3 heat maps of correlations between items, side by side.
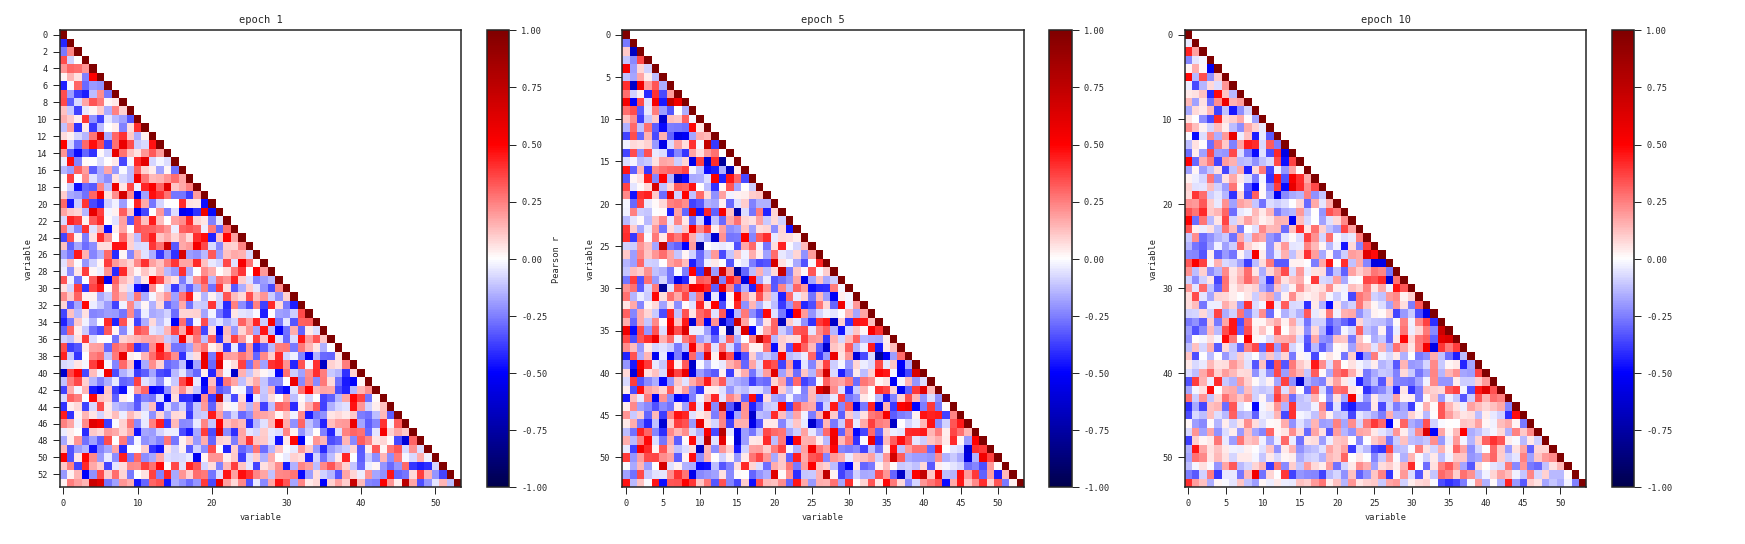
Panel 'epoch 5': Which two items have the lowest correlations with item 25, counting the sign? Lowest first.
10, 46
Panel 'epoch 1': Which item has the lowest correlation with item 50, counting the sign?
18
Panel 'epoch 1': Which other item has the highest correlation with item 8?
19
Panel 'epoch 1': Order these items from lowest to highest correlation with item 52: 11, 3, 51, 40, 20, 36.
3, 51, 20, 36, 40, 11
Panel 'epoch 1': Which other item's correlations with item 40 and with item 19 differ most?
38
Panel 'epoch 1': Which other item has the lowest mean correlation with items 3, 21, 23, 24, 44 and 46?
35
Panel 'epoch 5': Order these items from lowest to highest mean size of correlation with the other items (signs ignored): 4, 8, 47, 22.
22, 4, 47, 8
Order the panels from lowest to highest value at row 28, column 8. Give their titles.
epoch 5, epoch 10, epoch 1
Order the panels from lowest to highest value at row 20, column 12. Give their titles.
epoch 1, epoch 5, epoch 10
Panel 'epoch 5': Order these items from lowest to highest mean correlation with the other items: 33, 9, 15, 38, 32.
15, 38, 32, 9, 33
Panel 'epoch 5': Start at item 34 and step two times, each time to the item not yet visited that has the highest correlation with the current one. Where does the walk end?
31
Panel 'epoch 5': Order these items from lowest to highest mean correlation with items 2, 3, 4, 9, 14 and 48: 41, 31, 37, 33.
41, 31, 33, 37
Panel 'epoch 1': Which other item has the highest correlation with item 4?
53
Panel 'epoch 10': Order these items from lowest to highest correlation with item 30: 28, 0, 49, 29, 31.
49, 31, 0, 29, 28
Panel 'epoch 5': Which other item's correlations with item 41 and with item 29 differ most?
17
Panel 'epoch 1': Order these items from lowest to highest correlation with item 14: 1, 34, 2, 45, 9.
2, 1, 45, 34, 9
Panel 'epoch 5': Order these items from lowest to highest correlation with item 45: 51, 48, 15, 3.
3, 15, 51, 48
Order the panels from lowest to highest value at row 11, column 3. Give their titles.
epoch 10, epoch 1, epoch 5
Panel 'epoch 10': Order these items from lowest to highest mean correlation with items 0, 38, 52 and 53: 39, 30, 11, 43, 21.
21, 39, 30, 11, 43
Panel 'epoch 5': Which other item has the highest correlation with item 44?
13
